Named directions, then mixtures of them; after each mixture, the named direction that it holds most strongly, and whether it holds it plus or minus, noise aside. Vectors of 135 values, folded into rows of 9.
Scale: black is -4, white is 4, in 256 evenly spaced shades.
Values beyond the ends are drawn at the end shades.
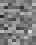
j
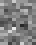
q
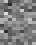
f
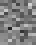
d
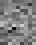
q, minus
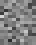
d, minus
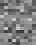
j, minus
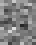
q, plus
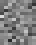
j, minus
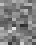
q, plus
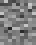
d, plus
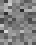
f, minus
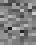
d, plus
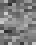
f, plus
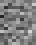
j, plus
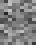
f, minus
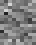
f, minus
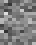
f, plus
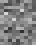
f, plus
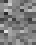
f, minus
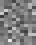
d, plus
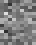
f, plus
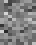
f, plus
